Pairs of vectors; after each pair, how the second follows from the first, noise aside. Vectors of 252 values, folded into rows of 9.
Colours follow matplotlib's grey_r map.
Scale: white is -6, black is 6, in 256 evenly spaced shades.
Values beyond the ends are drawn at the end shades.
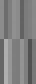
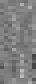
wrapped around, negated, partly zeroed.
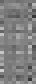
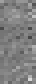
negated, partly zeroed.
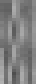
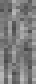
copied.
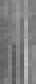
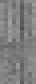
wrapped around, negated, shrunk.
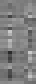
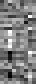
scaled up.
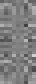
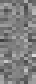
copied.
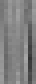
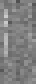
reversed, negated, partly zeroed.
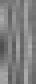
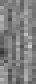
copied.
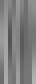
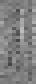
wrapped around, negated, partly zeroed.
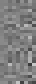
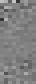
reversed, negated, partly zeroed.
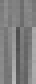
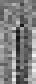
scaled up.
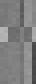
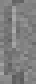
wrapped around, negated, shrunk.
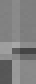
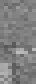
negated, partly zeroed.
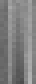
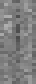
wrapped around, negated, partly zeroed.
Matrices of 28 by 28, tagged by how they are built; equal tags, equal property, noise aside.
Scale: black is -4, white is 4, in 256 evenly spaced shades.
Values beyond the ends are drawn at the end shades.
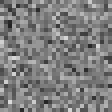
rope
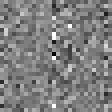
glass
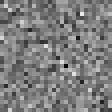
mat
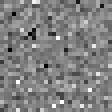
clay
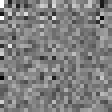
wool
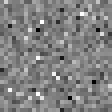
clay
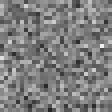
rope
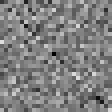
mat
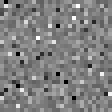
clay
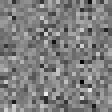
glass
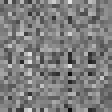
wool
